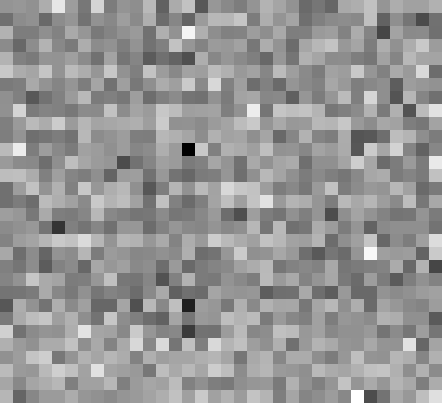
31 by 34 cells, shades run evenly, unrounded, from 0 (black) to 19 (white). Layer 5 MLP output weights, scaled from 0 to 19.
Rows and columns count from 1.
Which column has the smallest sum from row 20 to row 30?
15
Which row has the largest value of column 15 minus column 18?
3
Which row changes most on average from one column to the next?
24
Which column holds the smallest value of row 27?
33
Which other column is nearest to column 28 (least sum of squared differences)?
6
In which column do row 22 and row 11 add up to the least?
28
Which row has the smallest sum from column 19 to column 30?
23
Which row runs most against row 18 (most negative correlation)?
30
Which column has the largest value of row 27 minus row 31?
29
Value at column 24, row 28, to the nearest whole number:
13
